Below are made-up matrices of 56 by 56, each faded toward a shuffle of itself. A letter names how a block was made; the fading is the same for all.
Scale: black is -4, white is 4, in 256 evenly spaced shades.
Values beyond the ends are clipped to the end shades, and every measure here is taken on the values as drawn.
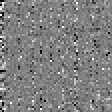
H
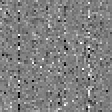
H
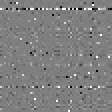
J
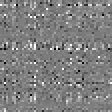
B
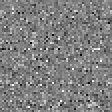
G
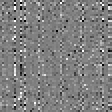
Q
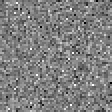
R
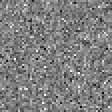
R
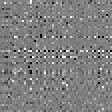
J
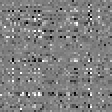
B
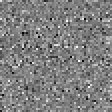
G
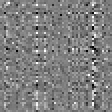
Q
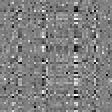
Q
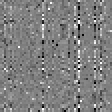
Q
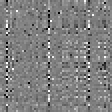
Q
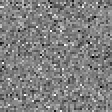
G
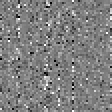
H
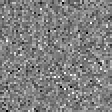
R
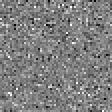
G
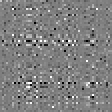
J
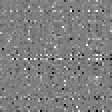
B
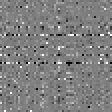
J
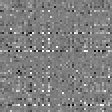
B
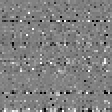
B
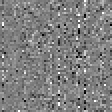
H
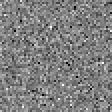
R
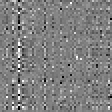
Q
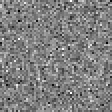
R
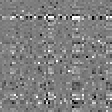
J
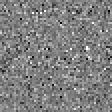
G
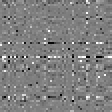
J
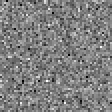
R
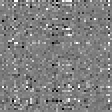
B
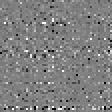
B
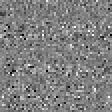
G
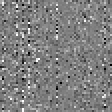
H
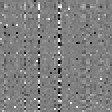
Q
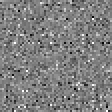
G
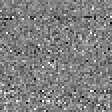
G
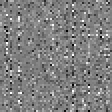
H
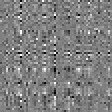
Q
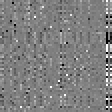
Q
